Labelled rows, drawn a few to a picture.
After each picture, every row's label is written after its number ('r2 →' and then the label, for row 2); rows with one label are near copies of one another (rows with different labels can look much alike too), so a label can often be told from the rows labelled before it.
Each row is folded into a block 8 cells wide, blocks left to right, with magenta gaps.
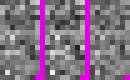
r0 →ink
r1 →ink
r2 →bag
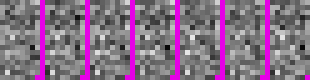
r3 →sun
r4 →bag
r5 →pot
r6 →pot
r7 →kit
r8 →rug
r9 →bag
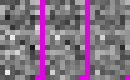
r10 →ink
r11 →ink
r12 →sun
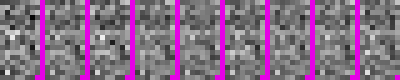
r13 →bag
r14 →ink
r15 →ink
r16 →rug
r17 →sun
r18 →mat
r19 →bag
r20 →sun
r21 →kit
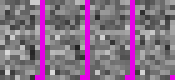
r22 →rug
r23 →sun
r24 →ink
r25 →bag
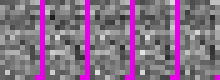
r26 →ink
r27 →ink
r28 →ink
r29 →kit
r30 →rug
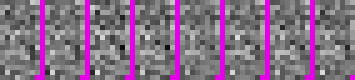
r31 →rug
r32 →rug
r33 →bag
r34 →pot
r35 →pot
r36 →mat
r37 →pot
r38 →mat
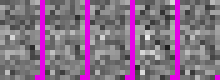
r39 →sun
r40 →bag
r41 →sun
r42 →pot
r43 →rug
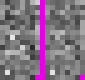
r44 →mat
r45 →mat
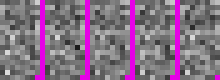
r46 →kit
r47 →pot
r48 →rug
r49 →rug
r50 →ink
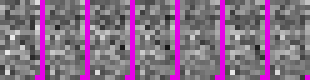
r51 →kit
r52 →pot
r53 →bag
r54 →pot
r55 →mat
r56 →sun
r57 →mat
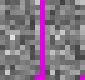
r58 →kit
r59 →rug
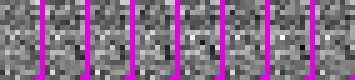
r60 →rug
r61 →ink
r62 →rug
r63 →rug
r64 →ink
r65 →bag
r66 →sun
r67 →ink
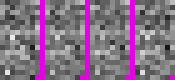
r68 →mat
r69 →mat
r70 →pot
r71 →bag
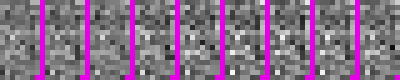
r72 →rug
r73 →rug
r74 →mat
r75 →sun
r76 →pot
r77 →kit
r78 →kit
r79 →kit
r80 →pot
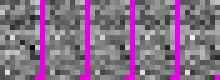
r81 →ink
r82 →sun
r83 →sun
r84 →sun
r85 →sun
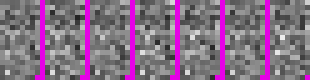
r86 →bag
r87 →bag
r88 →rug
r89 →kit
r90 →mat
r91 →bag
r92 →kit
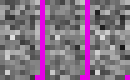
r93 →mat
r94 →ink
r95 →bag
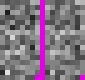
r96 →bag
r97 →rug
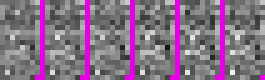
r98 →mat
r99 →mat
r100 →sun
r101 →mat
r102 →kit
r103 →kit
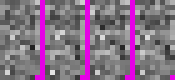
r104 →mat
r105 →mat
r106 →ink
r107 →ink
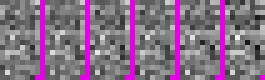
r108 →mat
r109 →kit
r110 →kit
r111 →rug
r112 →ink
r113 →ink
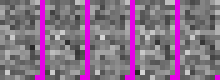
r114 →sun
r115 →rug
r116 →mat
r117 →rug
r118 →kit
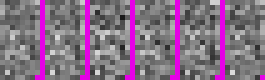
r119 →mat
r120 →kit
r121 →bag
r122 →pot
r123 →rug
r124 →mat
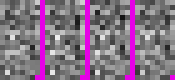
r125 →mat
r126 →kit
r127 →bag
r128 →bag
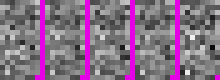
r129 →pot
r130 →sun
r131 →sun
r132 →ink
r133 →bag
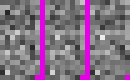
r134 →bag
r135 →mat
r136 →ink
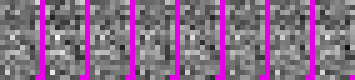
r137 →mat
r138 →ink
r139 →pot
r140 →rug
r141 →pot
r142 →ink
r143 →bag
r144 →sun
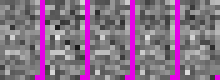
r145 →pot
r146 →pot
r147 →kit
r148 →kit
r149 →mat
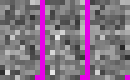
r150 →rug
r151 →kit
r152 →sun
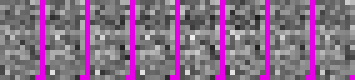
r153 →rug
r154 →mat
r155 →sun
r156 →mat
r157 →ink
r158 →bag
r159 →bag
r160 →rug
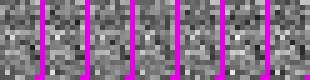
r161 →ink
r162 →sun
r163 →ink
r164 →kit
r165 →rug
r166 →ink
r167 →rug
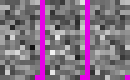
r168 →pot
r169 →kit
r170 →rug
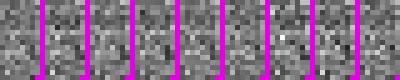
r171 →mat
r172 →sun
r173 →rug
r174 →rug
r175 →kit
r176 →pot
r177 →ink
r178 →rug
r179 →pot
